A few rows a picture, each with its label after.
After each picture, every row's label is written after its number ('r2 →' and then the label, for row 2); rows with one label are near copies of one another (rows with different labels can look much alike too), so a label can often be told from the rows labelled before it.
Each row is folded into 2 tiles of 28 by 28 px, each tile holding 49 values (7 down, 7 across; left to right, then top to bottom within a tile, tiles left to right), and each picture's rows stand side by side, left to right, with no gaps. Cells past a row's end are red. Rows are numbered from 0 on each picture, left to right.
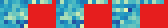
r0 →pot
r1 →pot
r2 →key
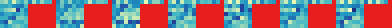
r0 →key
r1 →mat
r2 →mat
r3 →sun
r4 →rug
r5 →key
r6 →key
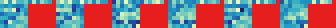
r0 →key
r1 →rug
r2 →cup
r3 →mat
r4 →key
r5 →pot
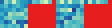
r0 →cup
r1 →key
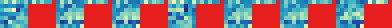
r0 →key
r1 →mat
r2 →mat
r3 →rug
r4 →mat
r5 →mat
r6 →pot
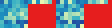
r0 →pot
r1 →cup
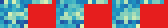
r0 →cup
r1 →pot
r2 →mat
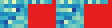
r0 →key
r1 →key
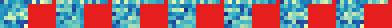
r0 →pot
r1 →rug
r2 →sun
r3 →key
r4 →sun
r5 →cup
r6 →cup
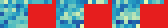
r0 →sun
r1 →pot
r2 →mat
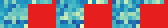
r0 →mat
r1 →pot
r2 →cup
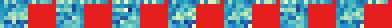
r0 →mat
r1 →rug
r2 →key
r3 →pot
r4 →pot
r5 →rug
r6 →pot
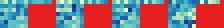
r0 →sun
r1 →rug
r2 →key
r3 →pot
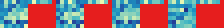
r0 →mat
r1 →cup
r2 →mat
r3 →key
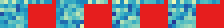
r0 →rug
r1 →pot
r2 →sun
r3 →sun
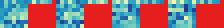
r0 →mat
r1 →cup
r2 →rug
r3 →rug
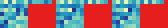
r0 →sun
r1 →key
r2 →key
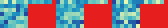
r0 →sun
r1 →cup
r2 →cup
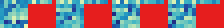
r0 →mat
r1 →rug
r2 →sun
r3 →sun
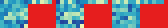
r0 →pot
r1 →cup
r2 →rug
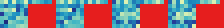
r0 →sun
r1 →key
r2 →cup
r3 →cup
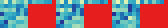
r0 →sun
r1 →sun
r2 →rug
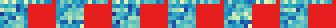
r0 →rug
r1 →mat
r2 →sun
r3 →key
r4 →pot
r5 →key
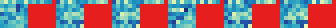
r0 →rug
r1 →cup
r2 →cup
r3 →key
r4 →cup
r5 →pot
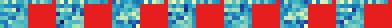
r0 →key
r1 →sun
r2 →pot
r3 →rug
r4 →rug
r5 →pot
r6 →key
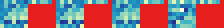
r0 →mat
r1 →mat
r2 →mat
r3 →key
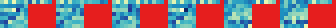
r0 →key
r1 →sun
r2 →rug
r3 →key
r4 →pot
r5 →mat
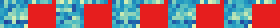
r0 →mat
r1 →rug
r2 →cup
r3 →pot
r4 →pot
